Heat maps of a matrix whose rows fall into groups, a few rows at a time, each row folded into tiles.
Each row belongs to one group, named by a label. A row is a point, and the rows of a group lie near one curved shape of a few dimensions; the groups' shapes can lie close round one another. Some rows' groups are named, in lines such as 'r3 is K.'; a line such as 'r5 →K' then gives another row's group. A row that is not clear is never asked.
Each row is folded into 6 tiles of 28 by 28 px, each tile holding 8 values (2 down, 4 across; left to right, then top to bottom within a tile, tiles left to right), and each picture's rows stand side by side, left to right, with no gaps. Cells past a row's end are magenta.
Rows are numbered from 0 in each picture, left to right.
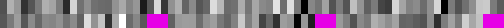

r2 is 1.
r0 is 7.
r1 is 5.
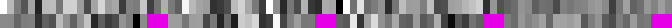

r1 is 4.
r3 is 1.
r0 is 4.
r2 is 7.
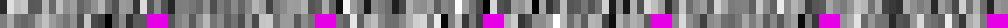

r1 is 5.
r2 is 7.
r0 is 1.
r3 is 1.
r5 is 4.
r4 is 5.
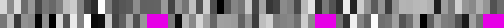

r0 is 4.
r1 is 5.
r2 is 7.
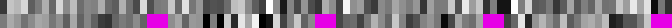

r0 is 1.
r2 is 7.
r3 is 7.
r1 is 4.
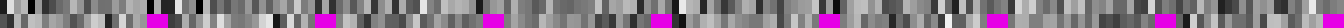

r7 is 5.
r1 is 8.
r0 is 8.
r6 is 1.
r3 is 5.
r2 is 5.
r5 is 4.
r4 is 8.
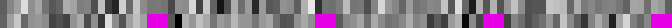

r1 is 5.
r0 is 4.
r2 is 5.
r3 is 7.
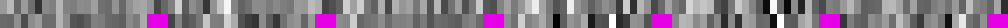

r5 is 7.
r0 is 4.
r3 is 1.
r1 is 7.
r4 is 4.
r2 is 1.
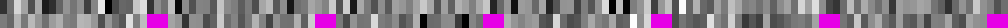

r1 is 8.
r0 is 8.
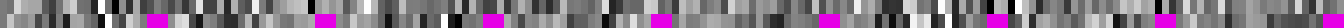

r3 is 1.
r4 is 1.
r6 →7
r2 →1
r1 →5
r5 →4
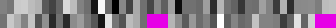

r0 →4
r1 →8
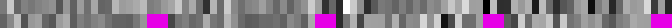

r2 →7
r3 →8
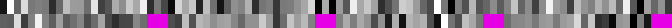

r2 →4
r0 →7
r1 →8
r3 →5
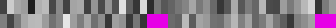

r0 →5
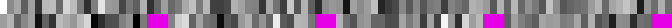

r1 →4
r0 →4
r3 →5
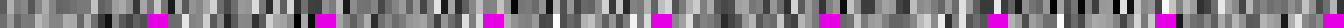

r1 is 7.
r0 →5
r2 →8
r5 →7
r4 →4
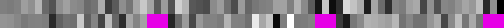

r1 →7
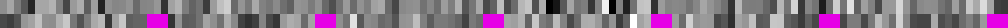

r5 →7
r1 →7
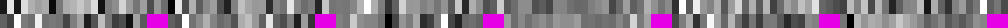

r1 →7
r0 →7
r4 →7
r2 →1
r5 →5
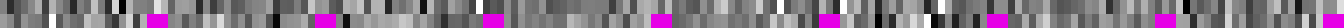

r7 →8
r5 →4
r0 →8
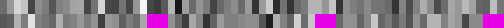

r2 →5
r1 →8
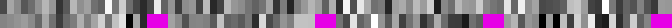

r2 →7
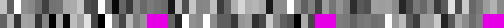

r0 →4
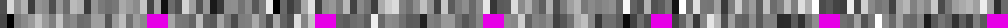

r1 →8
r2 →7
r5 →7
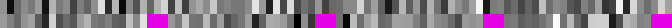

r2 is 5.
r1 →7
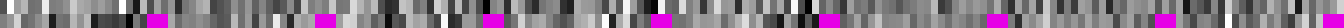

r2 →4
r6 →5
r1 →1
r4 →5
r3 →7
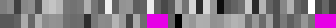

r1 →5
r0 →7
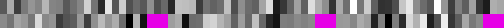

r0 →7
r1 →1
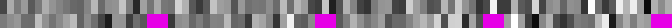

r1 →7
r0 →5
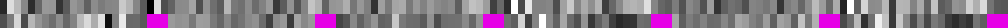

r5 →7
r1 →1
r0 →7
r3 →7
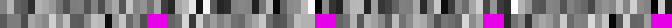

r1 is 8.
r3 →7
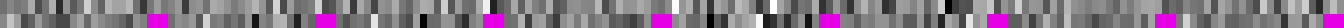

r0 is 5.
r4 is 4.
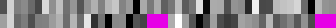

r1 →5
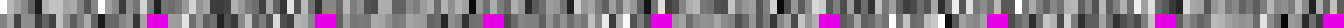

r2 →5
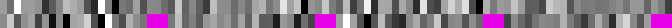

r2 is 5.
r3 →7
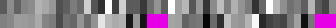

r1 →4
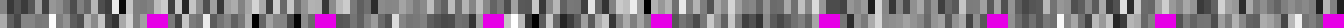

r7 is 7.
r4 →7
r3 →5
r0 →8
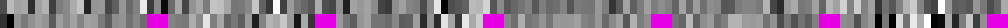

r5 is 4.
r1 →7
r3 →1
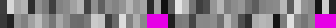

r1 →7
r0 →8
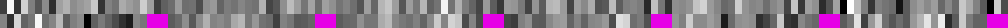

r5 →7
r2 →7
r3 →7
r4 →1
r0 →7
